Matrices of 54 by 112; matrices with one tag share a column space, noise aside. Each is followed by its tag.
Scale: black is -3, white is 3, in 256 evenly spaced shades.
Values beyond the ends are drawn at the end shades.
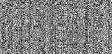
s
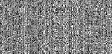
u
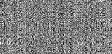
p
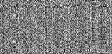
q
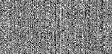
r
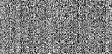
q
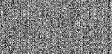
r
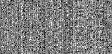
r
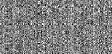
u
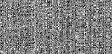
r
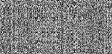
q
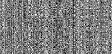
r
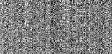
s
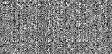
s
